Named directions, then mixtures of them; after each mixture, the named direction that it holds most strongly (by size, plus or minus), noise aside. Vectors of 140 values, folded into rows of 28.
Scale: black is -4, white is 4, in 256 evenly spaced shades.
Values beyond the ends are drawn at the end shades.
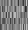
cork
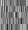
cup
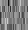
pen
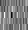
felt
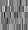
pen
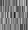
cork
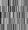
pen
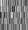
felt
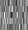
felt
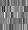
felt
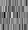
felt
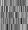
cup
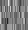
pen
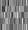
cork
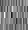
felt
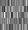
felt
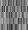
cup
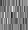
felt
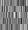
cup
